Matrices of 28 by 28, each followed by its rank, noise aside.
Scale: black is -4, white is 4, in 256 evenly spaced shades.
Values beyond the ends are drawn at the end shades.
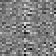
three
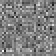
four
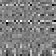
two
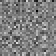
five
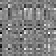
two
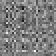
three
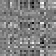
two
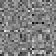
three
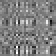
two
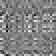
two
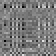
two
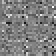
four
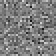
five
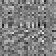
three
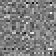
five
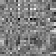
three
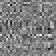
five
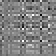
two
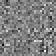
six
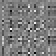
three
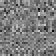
five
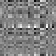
two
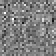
six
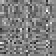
six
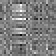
two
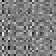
two
